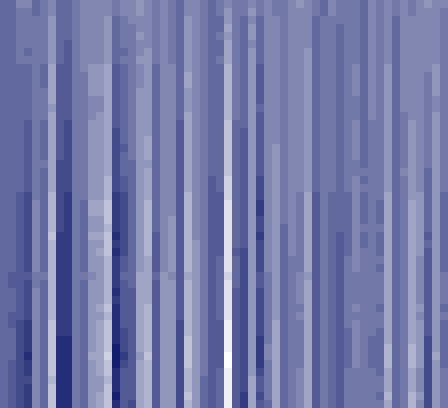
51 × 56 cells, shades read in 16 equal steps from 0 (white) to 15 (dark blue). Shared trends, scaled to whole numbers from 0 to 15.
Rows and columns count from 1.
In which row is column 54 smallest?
1
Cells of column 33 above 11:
24
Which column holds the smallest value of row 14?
29
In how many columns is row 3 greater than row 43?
21
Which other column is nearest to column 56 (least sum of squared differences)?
44
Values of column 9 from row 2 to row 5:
10 10 10 10
